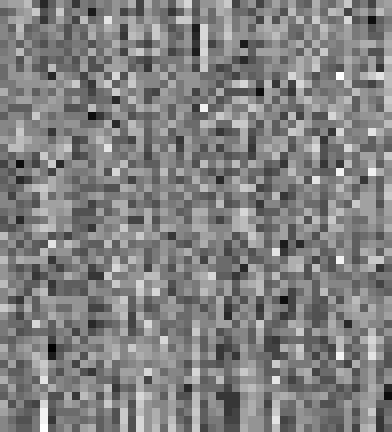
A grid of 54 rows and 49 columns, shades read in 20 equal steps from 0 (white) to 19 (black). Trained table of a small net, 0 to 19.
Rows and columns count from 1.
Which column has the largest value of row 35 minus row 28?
30
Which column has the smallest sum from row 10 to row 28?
49
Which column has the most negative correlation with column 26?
25
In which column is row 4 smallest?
26
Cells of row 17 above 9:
20
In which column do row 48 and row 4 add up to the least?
35
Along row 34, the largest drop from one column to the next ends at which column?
32
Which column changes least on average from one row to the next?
34
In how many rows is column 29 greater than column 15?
33
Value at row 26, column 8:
7
